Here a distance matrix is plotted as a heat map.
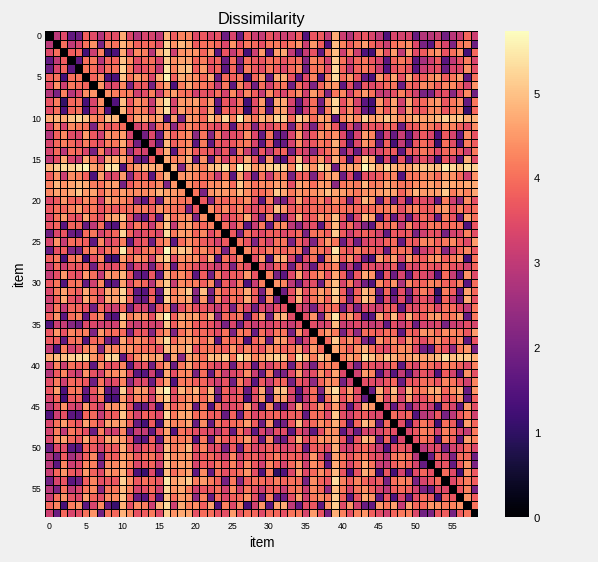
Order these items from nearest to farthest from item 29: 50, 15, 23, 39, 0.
15, 0, 50, 23, 39
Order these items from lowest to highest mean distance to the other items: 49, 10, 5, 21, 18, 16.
49, 5, 21, 18, 10, 16
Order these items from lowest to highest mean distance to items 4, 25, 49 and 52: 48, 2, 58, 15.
15, 48, 58, 2
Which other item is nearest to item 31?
53
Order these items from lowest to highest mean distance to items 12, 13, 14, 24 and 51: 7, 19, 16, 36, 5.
7, 36, 5, 19, 16
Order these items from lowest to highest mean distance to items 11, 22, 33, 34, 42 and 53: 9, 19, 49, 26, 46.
49, 9, 46, 26, 19
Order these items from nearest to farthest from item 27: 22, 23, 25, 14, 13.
23, 14, 25, 13, 22
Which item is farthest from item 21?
31
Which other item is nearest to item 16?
10
